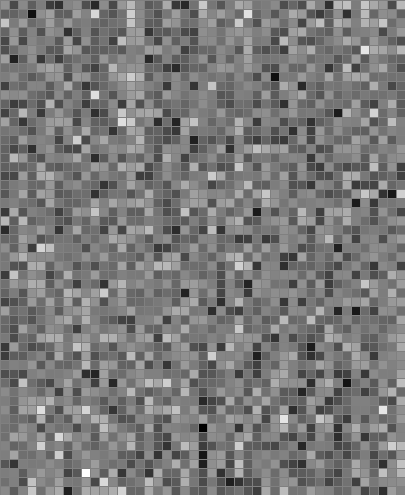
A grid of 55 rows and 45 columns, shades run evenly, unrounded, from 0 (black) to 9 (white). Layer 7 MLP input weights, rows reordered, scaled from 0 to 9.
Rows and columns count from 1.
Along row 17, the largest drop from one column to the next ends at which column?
26
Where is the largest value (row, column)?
53, 10
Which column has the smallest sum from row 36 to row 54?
23
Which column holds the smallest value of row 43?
39
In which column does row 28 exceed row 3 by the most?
5
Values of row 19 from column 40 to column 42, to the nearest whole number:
3 3 7
